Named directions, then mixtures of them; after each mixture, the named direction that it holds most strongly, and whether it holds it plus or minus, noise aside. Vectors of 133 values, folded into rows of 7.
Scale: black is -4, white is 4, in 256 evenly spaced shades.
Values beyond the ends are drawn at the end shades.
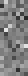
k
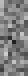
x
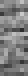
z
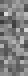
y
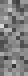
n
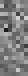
k, minus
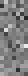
k, plus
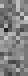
n, minus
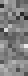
k, plus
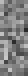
y, minus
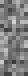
n, minus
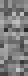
y, minus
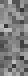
n, plus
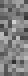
x, minus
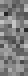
y, minus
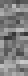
z, minus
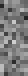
x, minus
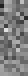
k, plus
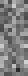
n, minus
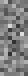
x, plus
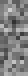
n, plus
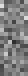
x, plus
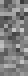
z, minus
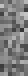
y, plus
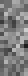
y, plus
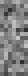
y, minus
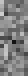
x, plus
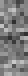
z, minus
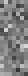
k, plus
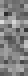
y, minus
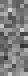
n, plus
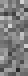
k, plus
